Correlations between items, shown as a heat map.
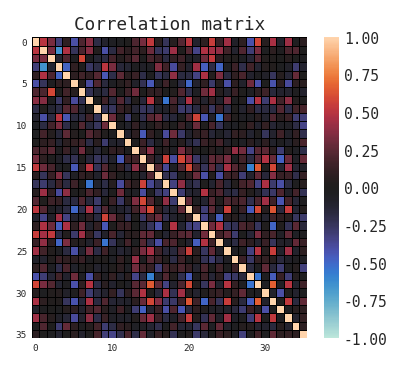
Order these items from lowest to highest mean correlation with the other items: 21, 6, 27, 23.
21, 27, 6, 23
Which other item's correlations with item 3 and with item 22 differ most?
1
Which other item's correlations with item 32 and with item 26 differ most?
13
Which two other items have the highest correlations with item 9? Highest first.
21, 3
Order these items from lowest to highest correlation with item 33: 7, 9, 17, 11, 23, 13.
17, 11, 13, 9, 23, 7
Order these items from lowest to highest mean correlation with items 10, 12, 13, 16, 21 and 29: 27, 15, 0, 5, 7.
5, 27, 7, 0, 15
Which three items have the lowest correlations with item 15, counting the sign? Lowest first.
28, 5, 17
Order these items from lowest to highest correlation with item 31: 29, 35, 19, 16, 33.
19, 35, 16, 33, 29
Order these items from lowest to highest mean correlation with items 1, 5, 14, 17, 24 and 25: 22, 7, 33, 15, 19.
7, 15, 33, 22, 19
